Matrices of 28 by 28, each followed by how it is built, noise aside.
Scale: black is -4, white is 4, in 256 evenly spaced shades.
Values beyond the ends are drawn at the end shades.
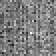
blocks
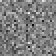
low rank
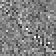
banded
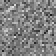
Hankel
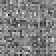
blocks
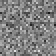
repeating columns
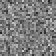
repeating columns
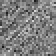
Hankel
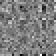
low rank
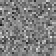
repeating columns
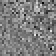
upper triangular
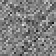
Hankel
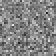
repeating columns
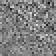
upper triangular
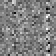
uneven columns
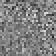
upper triangular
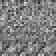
repeating columns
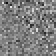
upper triangular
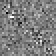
banded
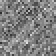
Hankel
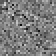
banded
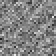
Hankel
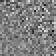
upper triangular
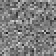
low rank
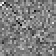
banded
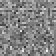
repeating columns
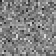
repeating columns
